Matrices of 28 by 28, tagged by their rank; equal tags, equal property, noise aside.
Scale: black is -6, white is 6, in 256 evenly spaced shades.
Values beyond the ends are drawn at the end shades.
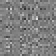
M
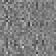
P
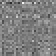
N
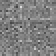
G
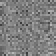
M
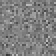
G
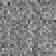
G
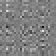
N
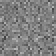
G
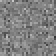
G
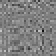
N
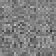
P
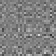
N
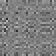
N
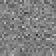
G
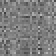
N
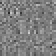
P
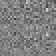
P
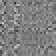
P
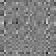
N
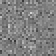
G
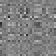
N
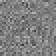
P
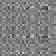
N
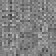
M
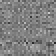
P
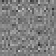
M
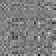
M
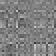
N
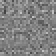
G
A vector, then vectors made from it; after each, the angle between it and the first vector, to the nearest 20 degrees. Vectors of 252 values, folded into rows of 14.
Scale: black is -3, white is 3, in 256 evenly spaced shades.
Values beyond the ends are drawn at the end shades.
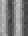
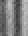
160 degrees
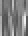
100 degrees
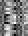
120 degrees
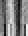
140 degrees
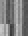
40 degrees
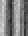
20 degrees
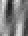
40 degrees
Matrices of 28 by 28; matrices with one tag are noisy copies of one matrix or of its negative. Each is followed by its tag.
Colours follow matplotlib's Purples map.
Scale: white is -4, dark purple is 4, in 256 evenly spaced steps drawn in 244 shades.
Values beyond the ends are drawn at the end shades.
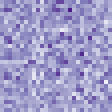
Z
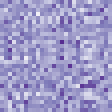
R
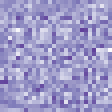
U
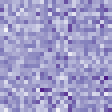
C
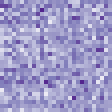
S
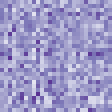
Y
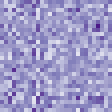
Y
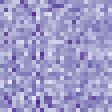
Y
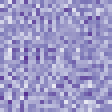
R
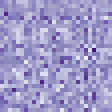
U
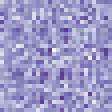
U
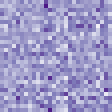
C
